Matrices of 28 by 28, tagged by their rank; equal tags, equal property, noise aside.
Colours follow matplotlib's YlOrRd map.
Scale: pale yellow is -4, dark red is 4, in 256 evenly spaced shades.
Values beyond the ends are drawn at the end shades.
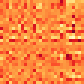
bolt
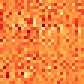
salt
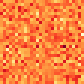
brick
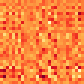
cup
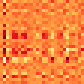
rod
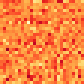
brick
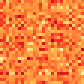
brick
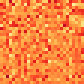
brick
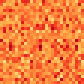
salt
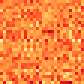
brick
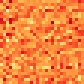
brick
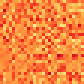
salt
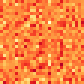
salt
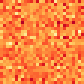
brick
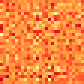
salt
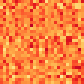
salt
